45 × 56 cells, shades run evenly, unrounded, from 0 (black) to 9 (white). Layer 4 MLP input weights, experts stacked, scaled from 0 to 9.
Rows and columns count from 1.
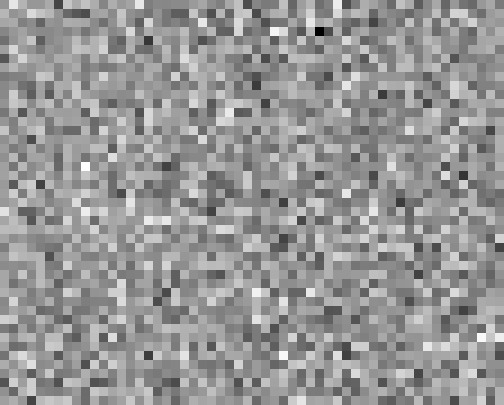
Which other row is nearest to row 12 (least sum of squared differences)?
32
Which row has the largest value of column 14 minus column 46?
34
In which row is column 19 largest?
25
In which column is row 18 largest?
13
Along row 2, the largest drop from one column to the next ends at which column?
29
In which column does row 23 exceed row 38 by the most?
9
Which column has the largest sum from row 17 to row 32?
10
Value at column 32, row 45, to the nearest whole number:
4
